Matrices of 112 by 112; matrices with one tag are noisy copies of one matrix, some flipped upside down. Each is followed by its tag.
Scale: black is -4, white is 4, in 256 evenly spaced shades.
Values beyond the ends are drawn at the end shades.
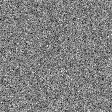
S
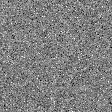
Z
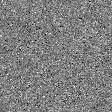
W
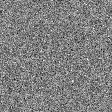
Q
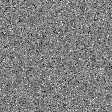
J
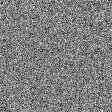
S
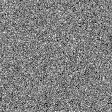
Z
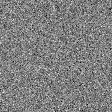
Z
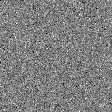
Z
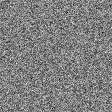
S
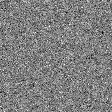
S
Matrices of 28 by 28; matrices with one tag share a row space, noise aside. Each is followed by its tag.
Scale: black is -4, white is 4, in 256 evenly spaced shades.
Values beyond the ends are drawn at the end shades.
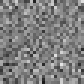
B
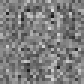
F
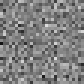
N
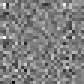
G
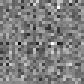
F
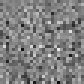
F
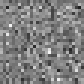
F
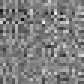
N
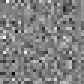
G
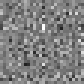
B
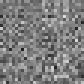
N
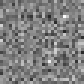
N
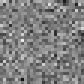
N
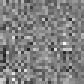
G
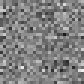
N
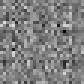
G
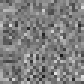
B
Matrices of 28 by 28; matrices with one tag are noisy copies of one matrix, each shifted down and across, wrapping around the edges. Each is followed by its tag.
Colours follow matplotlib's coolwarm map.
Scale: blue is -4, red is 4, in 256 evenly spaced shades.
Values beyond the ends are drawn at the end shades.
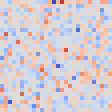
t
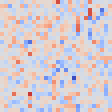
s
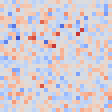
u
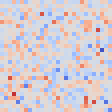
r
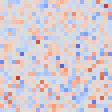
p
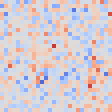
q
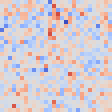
q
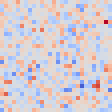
u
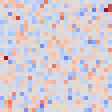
u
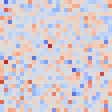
p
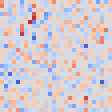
s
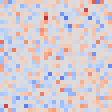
r
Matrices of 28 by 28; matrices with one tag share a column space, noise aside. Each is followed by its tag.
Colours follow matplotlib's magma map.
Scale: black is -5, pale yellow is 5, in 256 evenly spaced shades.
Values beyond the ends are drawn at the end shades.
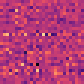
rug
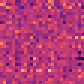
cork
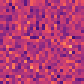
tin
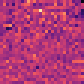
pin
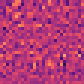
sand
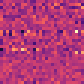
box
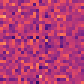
tin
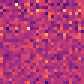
pin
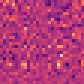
sand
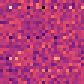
cork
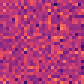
tin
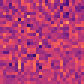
sand
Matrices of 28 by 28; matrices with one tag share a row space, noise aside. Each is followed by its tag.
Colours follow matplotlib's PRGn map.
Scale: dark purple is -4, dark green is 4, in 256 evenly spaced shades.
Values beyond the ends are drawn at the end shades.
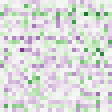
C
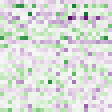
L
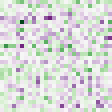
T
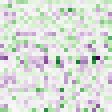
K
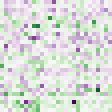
C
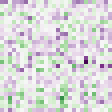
L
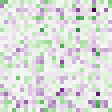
K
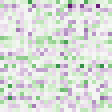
L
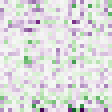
C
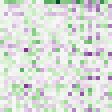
C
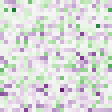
K
